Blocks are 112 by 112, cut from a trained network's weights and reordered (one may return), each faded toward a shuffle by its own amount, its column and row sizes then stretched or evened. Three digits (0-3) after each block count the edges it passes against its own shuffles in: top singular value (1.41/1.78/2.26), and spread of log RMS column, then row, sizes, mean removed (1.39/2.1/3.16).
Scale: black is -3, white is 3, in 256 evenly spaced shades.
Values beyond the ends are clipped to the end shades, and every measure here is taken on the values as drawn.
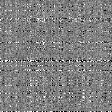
2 2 3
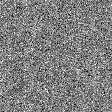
0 0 0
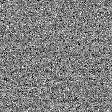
0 0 0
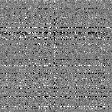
3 2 3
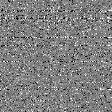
2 0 2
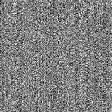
2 1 0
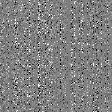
0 3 1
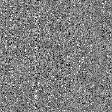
0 2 0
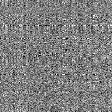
2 0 2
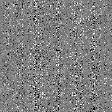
0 3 1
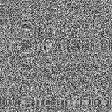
3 0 0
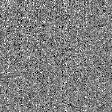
0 2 1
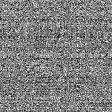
2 1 0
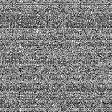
3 1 0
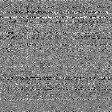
2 1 3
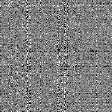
2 3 1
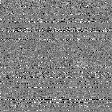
1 0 3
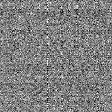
2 2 0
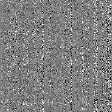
0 3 1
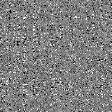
0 2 2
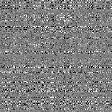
3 2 3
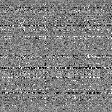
3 1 3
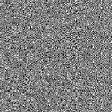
3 2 1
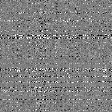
1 2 3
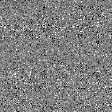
0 2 2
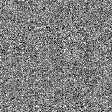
1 0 1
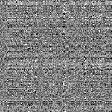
3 2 1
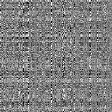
3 3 0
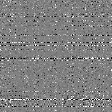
3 2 3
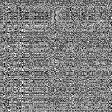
3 2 1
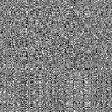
3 2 2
